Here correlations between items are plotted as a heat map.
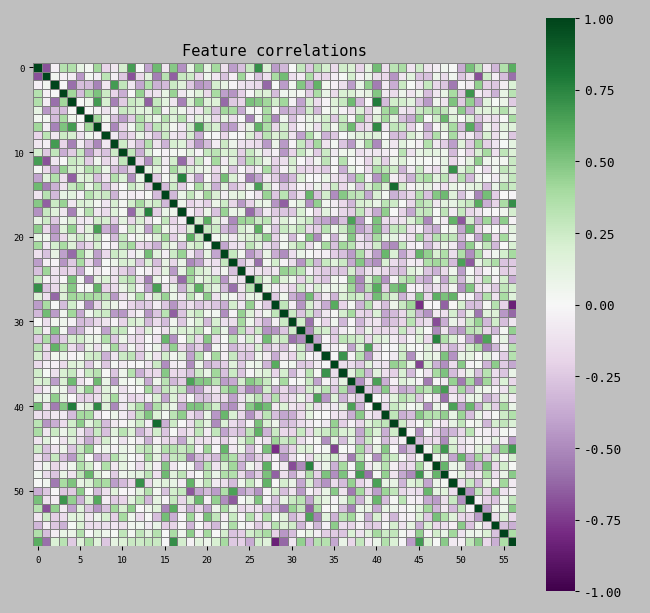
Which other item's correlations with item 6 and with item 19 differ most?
38
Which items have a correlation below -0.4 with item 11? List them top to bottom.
1, 13, 17
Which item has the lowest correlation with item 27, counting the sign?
2
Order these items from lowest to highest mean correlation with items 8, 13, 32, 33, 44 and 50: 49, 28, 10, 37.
37, 10, 49, 28
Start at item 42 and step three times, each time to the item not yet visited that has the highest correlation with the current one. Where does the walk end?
0
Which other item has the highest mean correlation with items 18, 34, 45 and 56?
48
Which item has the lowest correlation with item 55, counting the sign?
29
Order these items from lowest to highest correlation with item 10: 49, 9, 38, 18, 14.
49, 38, 14, 18, 9
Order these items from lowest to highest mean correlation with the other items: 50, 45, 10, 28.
28, 50, 10, 45
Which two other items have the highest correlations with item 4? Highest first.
40, 7
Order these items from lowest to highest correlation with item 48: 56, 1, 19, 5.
1, 19, 5, 56
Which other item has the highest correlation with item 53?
32
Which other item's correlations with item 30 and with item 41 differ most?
47
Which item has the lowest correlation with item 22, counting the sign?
4
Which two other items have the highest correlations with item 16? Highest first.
56, 52
